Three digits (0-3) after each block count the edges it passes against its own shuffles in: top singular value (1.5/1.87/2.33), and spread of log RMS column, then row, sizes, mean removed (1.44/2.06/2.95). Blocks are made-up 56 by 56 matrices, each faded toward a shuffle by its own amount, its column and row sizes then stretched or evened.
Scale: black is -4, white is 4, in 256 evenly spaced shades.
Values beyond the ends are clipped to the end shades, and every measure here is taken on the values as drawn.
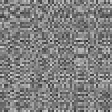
3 0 2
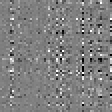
3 3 2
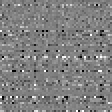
0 1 3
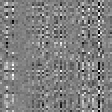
3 3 1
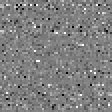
0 0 2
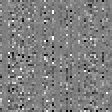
0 3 1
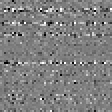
1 1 3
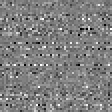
0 0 3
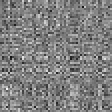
3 1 2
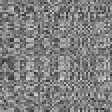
3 0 2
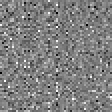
2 1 0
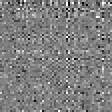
3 2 2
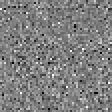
1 0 1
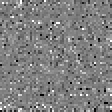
1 0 2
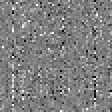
1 2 0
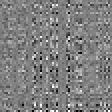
3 3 2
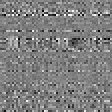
3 1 3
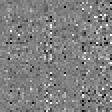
1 2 1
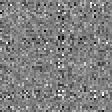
1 2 2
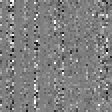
0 3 0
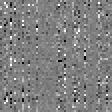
0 3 0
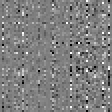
0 3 1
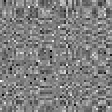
3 1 0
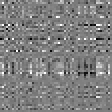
3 2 3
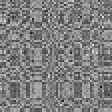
3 0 0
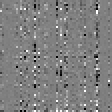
2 3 1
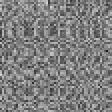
3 1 0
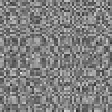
3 1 1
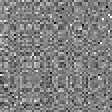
3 1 0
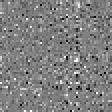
2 1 1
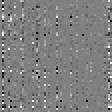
2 3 1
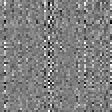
3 3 1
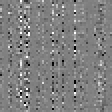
2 3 0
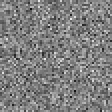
1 0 0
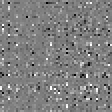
0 2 2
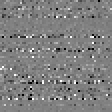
1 1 3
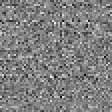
1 0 2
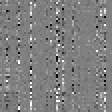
2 3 0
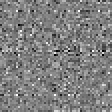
2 1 2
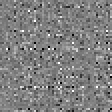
1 2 2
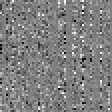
0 3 0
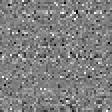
2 0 1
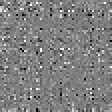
1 2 2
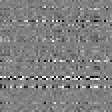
3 1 3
